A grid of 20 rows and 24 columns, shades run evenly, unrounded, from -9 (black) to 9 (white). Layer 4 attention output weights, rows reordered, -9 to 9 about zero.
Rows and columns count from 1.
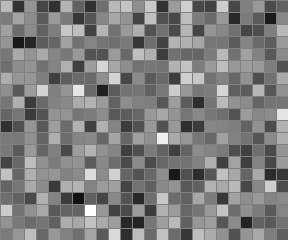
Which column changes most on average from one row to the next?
12
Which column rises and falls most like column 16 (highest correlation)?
11
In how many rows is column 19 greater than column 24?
10
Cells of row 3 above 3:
6
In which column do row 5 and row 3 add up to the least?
8
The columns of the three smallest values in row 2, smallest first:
23, 20, 7
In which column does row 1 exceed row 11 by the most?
16
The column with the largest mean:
19
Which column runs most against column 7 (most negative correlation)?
21
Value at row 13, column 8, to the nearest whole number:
4
